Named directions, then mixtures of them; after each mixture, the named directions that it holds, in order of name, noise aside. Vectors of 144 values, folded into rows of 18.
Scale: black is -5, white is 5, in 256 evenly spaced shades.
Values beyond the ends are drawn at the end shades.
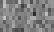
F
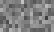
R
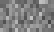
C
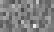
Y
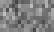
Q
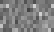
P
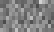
C.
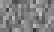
P, Q, Y.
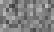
Q, R.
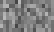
F, P, Q.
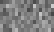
C, P, Q.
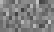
C, Y.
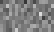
C, P.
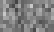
F, Q.
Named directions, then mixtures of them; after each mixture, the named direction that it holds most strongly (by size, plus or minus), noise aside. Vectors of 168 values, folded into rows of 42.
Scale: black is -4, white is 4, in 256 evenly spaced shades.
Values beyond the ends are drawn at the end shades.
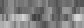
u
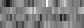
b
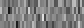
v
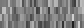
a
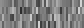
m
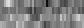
b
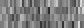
a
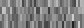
a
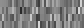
m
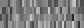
a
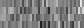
m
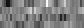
b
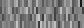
m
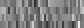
a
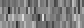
v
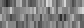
b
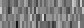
v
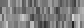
a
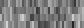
a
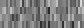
a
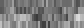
u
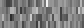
m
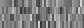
m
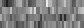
b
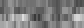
u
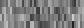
a
